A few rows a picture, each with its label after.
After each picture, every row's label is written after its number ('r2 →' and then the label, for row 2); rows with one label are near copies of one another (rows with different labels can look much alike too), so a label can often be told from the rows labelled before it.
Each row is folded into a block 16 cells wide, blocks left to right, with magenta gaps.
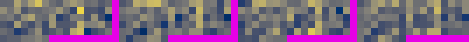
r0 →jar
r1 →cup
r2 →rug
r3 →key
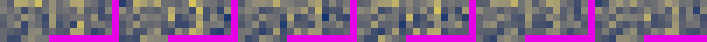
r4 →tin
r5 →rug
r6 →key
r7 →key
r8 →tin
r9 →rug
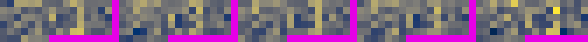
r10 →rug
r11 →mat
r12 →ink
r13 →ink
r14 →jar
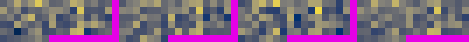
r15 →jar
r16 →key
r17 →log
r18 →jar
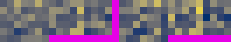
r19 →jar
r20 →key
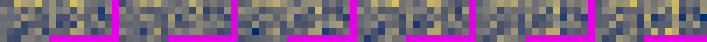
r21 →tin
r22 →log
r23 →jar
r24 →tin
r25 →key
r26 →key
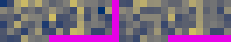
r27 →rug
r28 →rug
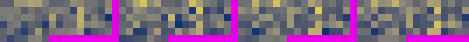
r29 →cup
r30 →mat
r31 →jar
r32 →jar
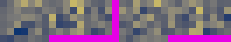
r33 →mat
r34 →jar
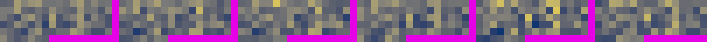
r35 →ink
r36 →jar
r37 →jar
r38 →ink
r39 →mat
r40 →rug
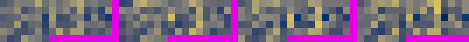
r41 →key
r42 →rug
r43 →ink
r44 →key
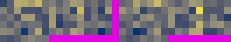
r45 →log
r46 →jar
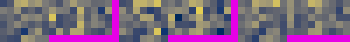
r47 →rug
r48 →log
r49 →tin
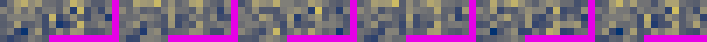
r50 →mat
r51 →tin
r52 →log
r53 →tin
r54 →jar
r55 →mat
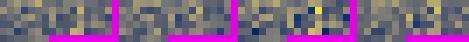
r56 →jar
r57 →log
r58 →jar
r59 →mat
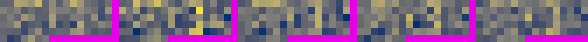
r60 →tin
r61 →jar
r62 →cup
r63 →mat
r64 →rug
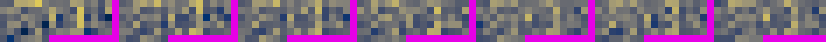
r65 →cup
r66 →key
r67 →key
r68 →jar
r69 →rug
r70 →mat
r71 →rug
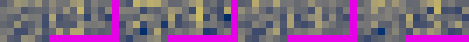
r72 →key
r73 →cup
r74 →ink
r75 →mat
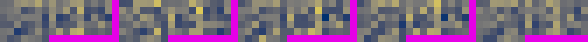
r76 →key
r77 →log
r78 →key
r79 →key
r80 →tin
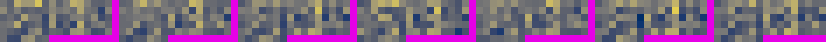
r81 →tin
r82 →mat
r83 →key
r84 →log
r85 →mat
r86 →key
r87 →key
